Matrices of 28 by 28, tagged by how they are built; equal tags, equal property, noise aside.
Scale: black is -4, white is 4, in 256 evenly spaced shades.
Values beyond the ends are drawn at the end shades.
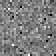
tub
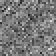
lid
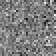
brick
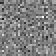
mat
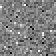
tub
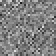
lid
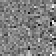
brick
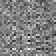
mat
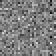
brick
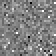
tub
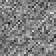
lid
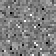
tub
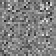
mat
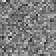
lid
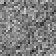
lid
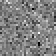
brick
